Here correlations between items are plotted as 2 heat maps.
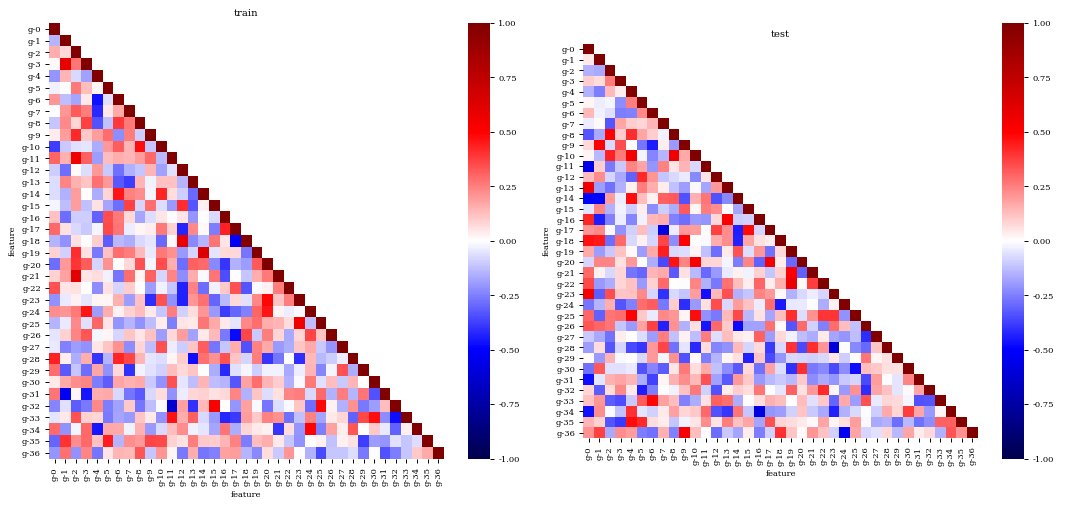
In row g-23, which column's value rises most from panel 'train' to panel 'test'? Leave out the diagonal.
g-0
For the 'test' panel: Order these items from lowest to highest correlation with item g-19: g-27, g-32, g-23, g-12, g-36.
g-12, g-23, g-27, g-36, g-32
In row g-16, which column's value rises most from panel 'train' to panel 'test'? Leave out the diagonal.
g-13
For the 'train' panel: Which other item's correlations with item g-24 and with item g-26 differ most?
g-18
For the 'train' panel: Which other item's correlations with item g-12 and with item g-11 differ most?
g-32
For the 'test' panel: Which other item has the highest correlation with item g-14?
g-4
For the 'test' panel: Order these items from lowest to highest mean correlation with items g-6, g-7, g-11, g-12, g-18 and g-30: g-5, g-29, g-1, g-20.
g-29, g-20, g-5, g-1
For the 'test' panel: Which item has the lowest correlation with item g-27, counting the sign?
g-26
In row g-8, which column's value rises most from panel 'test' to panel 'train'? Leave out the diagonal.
g-36
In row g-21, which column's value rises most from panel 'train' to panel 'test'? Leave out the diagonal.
g-28
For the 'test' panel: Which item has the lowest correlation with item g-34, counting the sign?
g-16
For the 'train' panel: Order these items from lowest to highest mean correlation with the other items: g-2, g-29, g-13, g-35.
g-29, g-13, g-35, g-2
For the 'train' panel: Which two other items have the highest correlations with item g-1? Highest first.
g-3, g-35
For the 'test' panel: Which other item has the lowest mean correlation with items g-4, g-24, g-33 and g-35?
g-3
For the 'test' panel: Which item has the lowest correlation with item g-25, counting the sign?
g-30
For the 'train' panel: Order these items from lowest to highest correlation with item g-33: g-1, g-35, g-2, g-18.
g-35, g-1, g-18, g-2
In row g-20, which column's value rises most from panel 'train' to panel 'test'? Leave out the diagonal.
g-17
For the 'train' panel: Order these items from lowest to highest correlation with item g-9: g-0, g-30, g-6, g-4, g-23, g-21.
g-23, g-6, g-30, g-0, g-4, g-21
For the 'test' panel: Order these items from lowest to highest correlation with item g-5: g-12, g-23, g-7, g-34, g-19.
g-19, g-34, g-7, g-23, g-12
